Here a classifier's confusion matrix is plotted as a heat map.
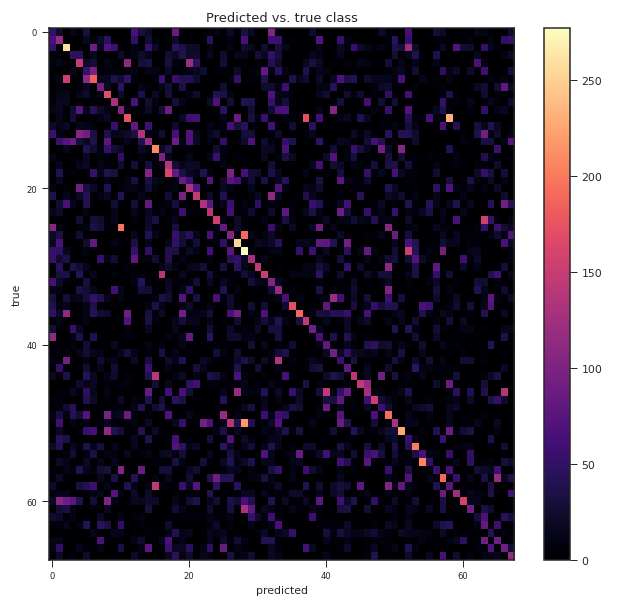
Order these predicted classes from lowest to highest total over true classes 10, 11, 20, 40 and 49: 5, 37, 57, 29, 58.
57, 29, 5, 37, 58
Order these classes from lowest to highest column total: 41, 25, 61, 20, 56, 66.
61, 56, 41, 66, 25, 20
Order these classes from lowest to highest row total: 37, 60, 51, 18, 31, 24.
37, 24, 31, 51, 18, 60
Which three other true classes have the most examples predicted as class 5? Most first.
6, 13, 49
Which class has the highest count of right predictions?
28
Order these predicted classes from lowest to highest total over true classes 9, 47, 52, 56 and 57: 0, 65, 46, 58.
0, 58, 46, 65
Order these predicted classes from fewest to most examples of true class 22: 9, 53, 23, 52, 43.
53, 9, 52, 43, 23
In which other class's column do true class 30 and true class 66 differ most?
49
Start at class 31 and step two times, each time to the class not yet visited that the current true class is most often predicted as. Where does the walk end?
41
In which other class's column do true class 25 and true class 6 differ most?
10
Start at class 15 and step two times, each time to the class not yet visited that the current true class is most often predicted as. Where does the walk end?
8
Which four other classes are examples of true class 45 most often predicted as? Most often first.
46, 58, 21, 20
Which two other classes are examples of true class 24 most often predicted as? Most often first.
63, 59
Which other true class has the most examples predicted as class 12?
29
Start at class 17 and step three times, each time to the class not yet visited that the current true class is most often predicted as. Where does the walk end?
32
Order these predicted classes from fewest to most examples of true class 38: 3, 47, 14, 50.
47, 14, 50, 3
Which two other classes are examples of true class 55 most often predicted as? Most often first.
54, 46
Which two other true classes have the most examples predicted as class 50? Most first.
26, 18
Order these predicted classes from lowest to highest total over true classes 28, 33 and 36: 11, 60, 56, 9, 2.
60, 56, 9, 11, 2
